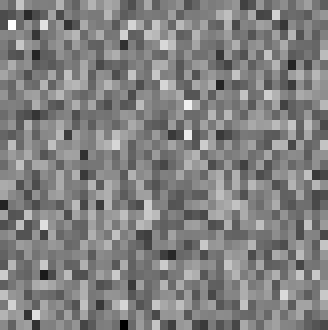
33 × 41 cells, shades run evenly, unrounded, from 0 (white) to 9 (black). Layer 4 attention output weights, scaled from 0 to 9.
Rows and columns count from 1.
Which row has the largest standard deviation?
3
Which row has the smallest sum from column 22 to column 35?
13
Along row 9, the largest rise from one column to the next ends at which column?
28
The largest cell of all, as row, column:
33, 16
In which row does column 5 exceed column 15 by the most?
6
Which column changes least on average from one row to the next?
12
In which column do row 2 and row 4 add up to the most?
5
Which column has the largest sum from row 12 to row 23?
11
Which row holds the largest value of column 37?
7
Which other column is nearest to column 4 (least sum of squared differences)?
8
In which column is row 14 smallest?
24
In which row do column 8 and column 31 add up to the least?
10
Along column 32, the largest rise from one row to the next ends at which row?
26
